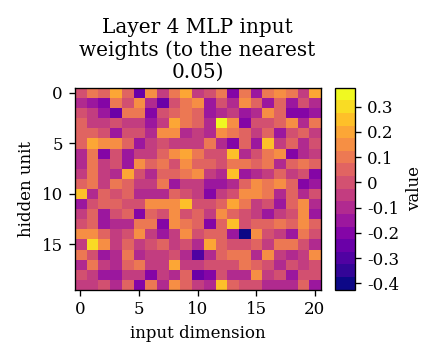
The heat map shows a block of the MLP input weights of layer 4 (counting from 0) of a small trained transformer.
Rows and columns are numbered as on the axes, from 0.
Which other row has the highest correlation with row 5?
0
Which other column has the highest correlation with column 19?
6
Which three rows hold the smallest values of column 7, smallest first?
1, 13, 14
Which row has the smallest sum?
18
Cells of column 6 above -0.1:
13
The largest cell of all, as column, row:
12, 3
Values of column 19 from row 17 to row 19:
-0.05 0 0.05
